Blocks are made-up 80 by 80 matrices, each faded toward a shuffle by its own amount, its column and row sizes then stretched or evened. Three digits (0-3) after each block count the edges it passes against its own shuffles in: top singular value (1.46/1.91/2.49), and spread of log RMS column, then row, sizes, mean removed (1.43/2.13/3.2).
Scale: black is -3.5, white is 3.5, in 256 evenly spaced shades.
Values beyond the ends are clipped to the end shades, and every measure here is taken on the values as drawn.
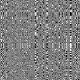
3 3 0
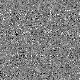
0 0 2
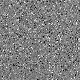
1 0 0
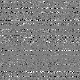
0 1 3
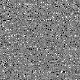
1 1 2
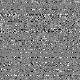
0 1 3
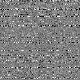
2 0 3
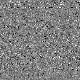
0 0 2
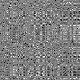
3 1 1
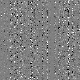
1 3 0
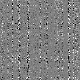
0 3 1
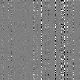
3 3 1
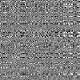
3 1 3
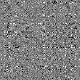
1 2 2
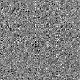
2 1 1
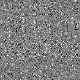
1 2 1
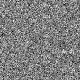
1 0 0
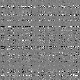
2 2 3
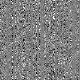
0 3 0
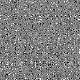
1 1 2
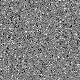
0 0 0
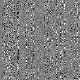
0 3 0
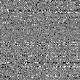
2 0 2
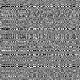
3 0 3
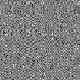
3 0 0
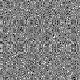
3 0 0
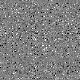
1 1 2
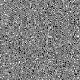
2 1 0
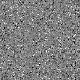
1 1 0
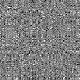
2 0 1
